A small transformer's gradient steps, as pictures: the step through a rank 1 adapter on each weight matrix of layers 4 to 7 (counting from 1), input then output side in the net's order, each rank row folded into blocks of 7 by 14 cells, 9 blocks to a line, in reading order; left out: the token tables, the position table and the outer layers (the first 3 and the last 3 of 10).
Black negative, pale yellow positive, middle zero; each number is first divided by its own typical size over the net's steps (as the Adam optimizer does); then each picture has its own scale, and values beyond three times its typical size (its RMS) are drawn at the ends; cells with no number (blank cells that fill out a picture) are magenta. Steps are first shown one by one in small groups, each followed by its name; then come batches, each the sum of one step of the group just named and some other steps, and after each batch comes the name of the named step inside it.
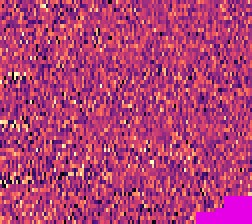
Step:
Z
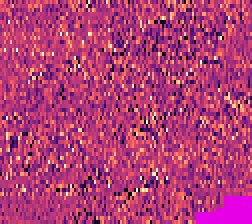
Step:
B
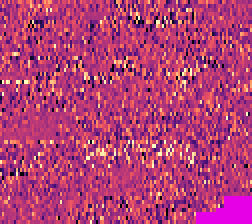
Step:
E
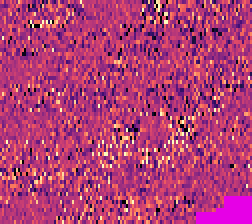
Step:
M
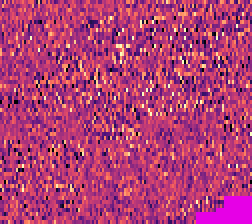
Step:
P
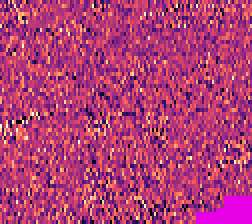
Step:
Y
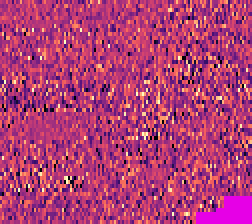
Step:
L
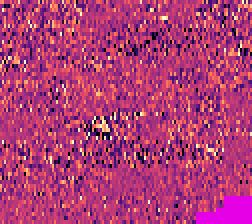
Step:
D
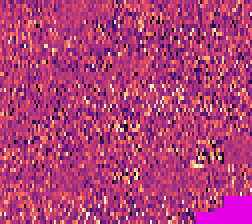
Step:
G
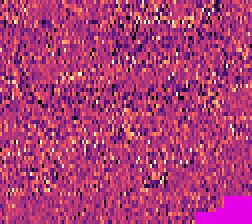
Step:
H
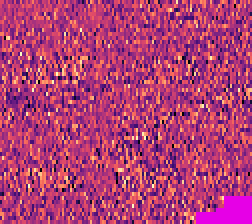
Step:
L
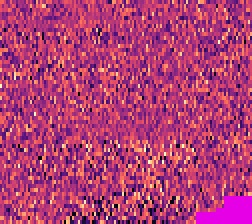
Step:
Z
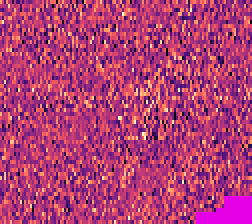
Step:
L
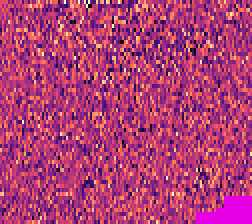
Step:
B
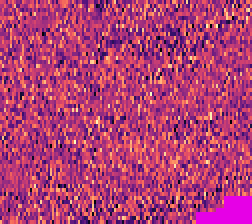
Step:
Y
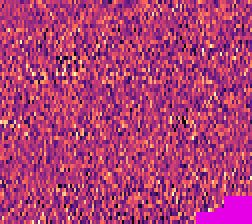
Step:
Z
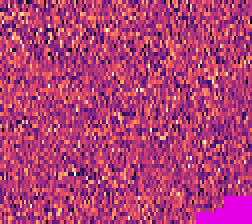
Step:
Y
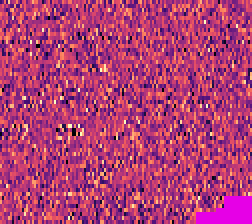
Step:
Z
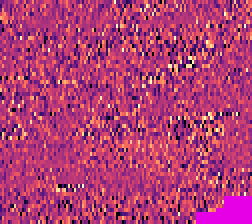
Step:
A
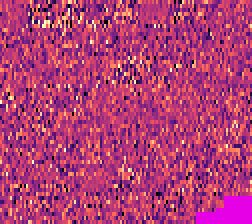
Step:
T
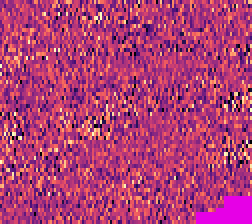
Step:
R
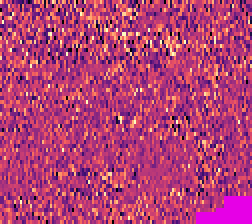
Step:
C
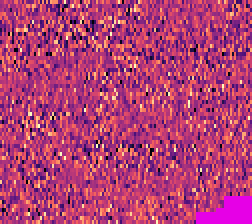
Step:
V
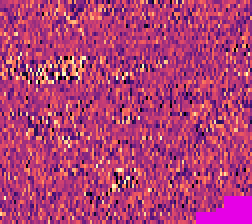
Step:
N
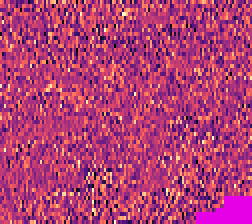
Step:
C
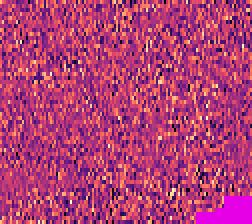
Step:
C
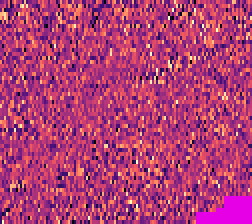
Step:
A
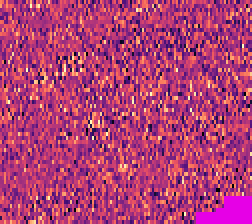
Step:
N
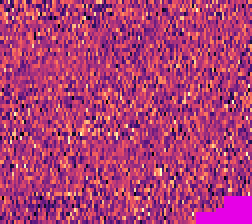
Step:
R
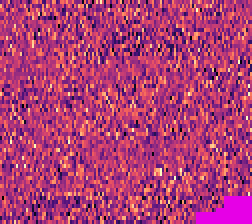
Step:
R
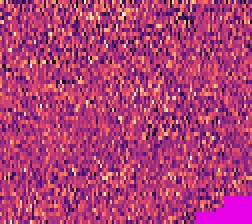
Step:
C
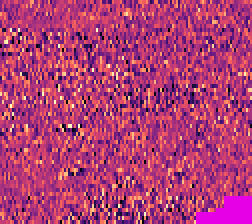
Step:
N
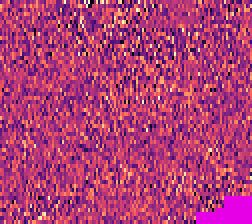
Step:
V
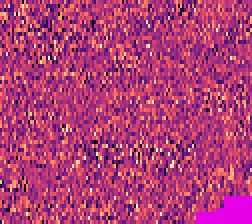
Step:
V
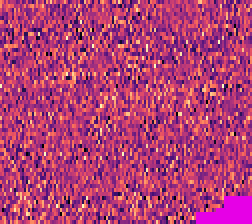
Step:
V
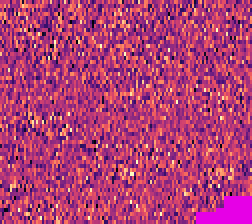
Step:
V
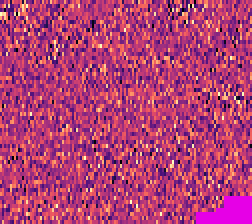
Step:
V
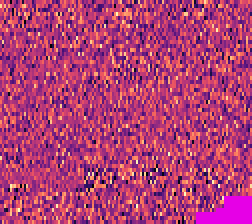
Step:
T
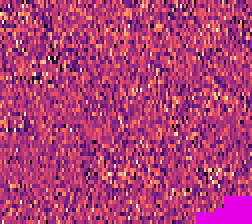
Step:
C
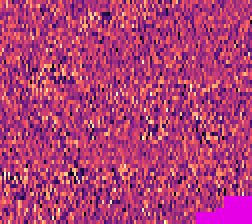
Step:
N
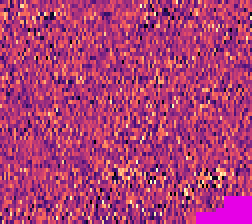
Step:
N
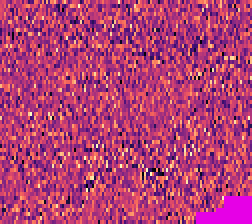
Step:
V
